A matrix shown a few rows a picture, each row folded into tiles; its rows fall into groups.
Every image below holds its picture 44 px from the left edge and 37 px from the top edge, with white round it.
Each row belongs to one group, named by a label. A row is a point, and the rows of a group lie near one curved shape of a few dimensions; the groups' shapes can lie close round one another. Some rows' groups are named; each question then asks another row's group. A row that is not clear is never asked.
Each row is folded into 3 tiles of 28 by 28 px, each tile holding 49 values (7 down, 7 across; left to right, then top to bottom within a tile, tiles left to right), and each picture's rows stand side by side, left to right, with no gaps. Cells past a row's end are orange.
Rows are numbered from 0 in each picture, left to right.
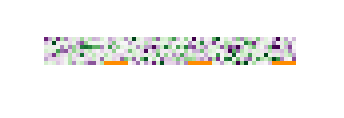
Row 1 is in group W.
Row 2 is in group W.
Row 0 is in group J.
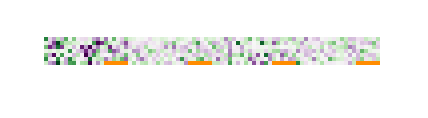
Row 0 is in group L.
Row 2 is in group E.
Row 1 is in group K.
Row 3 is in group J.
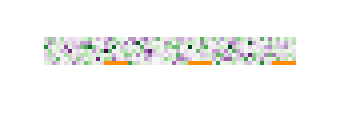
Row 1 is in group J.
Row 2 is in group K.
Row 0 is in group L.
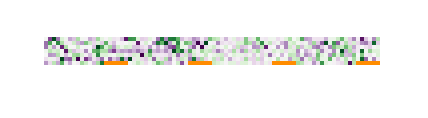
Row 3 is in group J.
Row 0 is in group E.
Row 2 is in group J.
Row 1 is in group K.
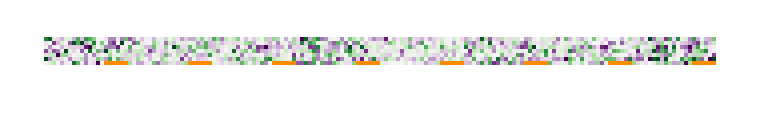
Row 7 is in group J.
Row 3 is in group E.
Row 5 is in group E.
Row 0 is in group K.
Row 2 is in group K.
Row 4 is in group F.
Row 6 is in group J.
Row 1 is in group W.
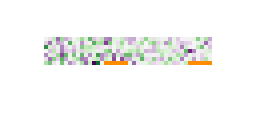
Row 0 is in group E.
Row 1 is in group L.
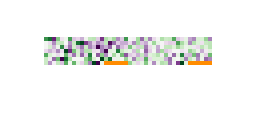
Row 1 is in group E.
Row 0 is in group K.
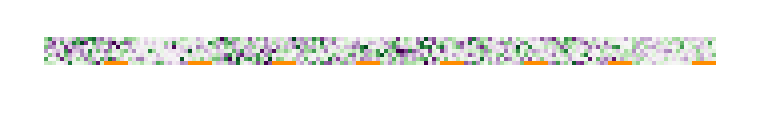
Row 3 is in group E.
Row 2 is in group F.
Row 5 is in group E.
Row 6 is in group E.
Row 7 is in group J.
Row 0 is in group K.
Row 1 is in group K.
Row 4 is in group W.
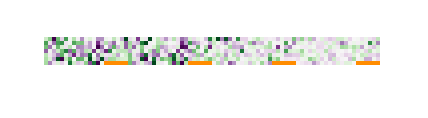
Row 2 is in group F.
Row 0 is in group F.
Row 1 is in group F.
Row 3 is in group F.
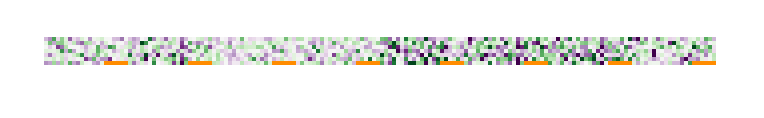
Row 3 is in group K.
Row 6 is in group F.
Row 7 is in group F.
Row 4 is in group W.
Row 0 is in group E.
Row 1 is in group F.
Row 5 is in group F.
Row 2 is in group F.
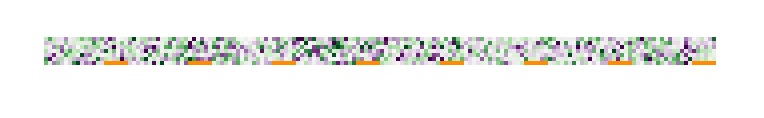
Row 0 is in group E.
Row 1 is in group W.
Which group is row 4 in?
F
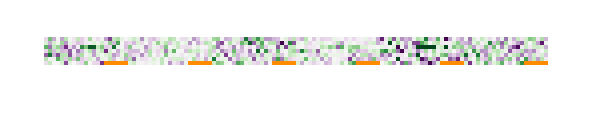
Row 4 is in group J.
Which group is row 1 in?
J
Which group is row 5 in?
L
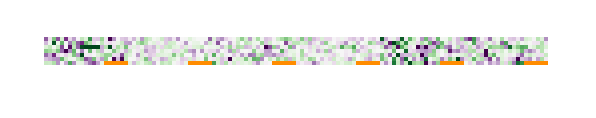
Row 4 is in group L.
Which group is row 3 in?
F
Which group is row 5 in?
F
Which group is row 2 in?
J
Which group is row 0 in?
J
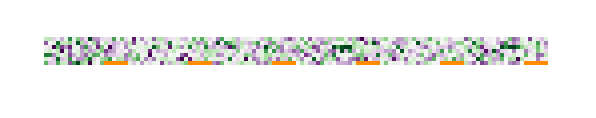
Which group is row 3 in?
J
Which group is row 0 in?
W
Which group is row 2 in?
E
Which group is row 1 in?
F
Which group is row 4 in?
K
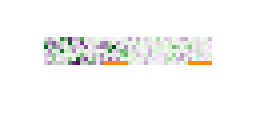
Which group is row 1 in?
F
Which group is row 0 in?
E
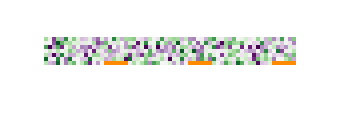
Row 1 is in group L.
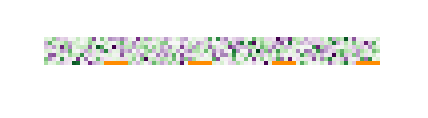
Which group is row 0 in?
E
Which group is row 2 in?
J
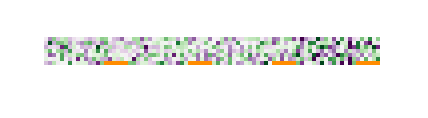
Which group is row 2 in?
E
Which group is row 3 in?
F
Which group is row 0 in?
E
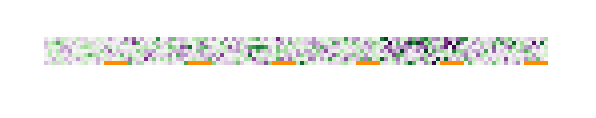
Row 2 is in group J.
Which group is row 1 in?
J
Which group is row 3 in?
K
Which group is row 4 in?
K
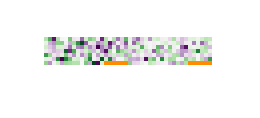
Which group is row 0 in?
K
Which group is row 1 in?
J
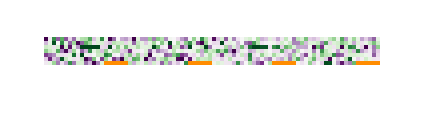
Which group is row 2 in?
J
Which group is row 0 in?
J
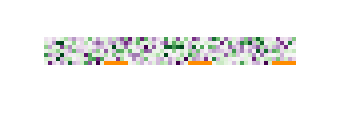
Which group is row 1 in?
J
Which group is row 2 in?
K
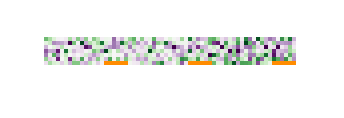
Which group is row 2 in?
W
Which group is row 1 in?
K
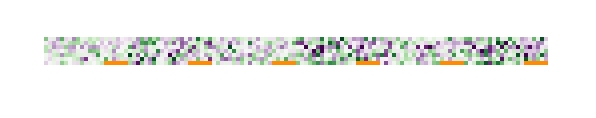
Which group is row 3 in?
W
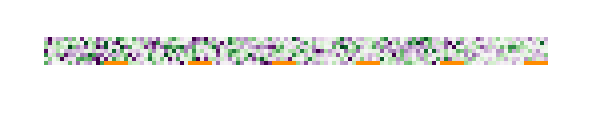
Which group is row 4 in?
K
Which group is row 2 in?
E
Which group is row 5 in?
J
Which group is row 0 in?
F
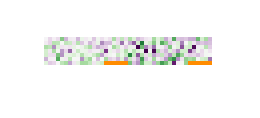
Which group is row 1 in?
W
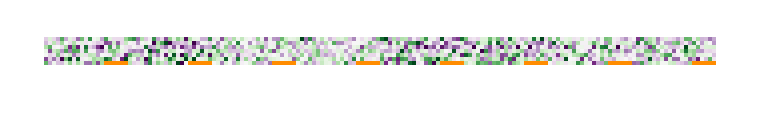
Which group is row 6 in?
E
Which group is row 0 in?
J
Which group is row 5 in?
W
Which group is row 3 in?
F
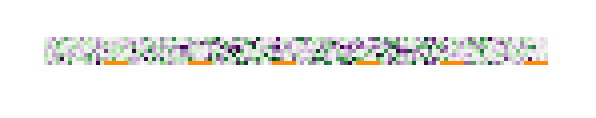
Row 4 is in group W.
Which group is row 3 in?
K
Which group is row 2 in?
W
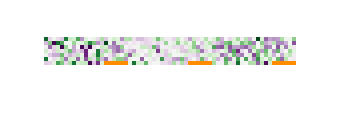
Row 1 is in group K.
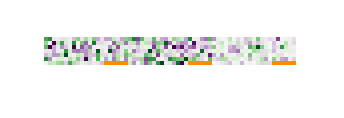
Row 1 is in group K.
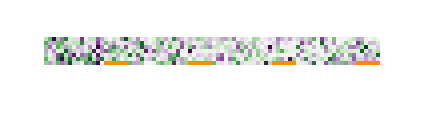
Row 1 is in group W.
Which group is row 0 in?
F
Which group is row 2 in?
J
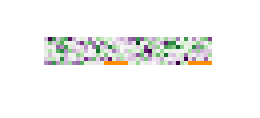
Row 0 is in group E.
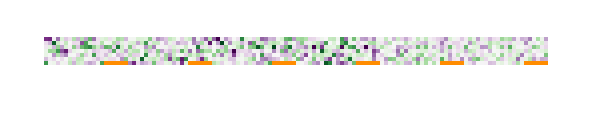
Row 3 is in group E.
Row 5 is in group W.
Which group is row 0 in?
J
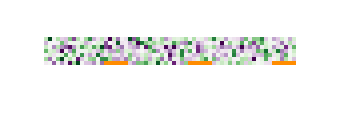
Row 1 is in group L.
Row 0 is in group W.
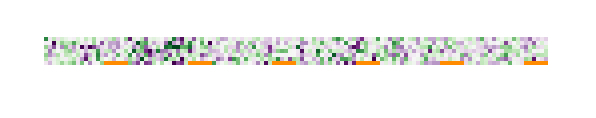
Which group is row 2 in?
J
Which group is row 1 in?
W
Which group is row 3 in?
E
